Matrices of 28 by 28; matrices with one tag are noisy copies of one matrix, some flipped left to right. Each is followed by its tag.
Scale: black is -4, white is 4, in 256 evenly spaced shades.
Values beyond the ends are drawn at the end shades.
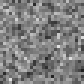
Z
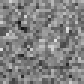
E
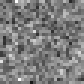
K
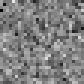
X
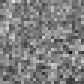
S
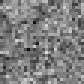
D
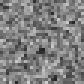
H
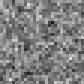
Z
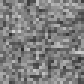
D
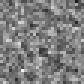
H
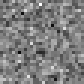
H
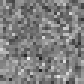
K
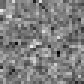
S
